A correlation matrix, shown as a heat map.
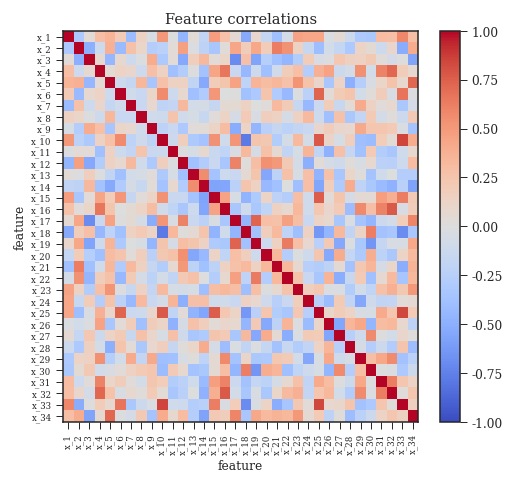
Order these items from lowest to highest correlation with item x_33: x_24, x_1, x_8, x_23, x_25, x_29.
x_29, x_8, x_24, x_23, x_1, x_25
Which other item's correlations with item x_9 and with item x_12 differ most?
x_17
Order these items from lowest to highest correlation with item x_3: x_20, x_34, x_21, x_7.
x_34, x_21, x_20, x_7
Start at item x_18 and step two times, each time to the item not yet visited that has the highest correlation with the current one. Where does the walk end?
x_27
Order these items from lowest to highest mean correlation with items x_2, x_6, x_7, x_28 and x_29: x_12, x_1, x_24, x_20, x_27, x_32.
x_24, x_1, x_27, x_20, x_32, x_12
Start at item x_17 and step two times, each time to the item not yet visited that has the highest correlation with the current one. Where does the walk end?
x_22
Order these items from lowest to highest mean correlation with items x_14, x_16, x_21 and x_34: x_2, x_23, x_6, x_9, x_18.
x_6, x_9, x_18, x_23, x_2
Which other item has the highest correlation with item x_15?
x_25
